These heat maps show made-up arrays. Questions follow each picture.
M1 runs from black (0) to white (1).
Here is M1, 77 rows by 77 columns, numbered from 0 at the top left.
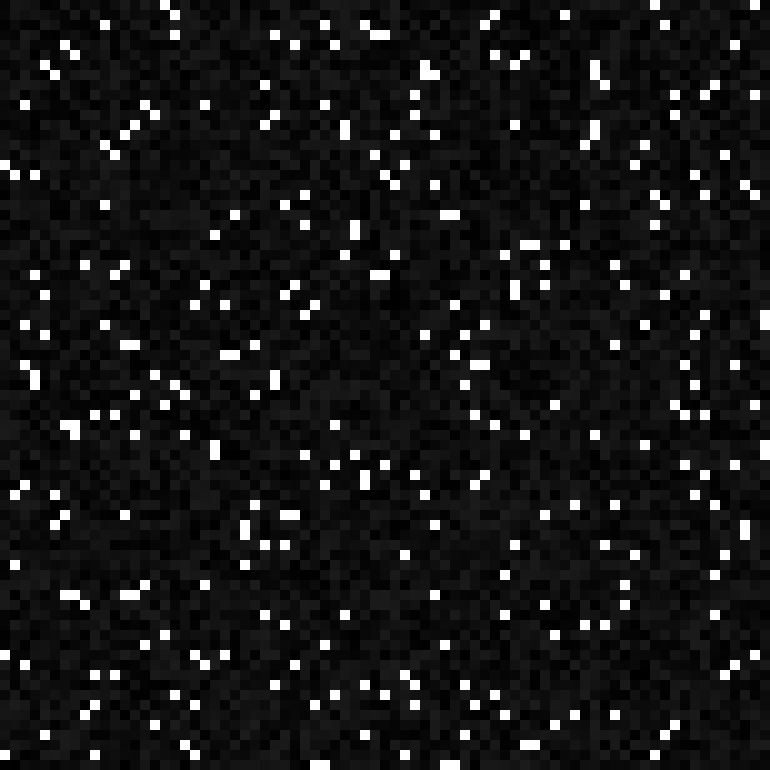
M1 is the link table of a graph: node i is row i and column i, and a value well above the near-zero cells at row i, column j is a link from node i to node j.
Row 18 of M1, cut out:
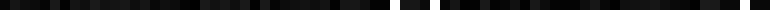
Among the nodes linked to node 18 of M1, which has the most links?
node 43
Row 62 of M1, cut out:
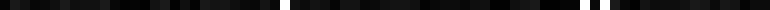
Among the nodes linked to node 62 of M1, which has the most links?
node 28
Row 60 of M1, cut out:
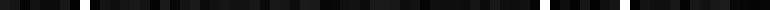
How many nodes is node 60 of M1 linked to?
3
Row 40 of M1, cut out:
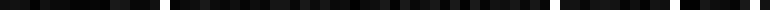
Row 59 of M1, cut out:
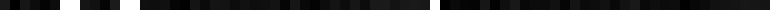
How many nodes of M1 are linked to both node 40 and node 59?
0
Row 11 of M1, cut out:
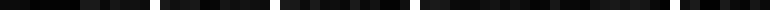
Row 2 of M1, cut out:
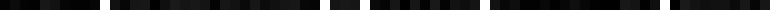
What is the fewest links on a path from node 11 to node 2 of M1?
4
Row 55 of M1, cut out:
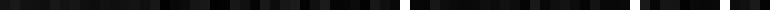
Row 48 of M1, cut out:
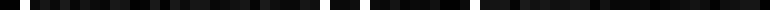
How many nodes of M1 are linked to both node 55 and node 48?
0
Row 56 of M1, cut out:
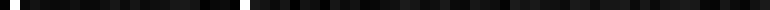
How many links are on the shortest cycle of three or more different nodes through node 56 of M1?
6
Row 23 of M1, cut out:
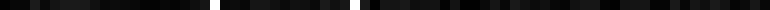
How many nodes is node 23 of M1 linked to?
2
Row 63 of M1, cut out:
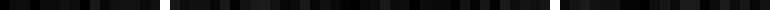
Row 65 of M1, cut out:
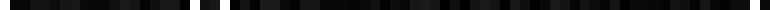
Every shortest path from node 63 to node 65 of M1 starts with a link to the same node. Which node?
node 16
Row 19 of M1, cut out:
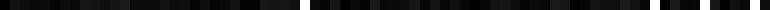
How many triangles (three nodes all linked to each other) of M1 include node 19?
1
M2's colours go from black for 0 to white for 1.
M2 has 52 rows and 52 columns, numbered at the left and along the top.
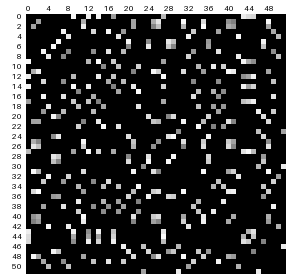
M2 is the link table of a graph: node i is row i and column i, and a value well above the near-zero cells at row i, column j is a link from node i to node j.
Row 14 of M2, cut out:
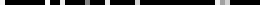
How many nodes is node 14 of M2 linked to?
9
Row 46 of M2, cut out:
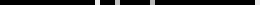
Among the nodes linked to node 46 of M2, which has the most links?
node 19
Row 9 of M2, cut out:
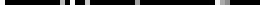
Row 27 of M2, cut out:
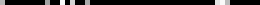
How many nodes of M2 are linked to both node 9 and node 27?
7
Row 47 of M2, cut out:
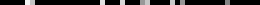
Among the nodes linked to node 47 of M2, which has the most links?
node 45
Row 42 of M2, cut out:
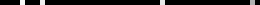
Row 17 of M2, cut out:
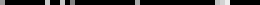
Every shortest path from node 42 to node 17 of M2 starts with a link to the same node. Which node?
node 4
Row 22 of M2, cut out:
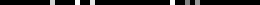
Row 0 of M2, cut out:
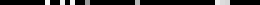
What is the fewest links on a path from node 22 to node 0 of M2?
4
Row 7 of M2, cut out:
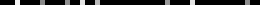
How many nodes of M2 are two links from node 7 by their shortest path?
5
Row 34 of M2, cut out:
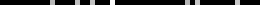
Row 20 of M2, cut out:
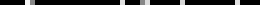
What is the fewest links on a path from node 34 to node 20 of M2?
2
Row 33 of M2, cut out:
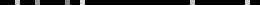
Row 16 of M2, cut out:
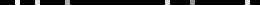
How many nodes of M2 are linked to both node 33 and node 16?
5
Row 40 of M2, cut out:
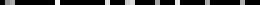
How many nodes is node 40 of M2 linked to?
10
